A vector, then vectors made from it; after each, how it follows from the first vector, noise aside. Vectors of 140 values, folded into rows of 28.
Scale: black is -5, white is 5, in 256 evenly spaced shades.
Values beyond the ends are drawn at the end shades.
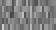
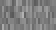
shrunk.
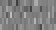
negated, partly zeroed.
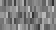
reversed, negated.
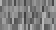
reversed, negated.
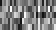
wrapped around, scaled up.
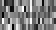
wrapped around, scaled up.
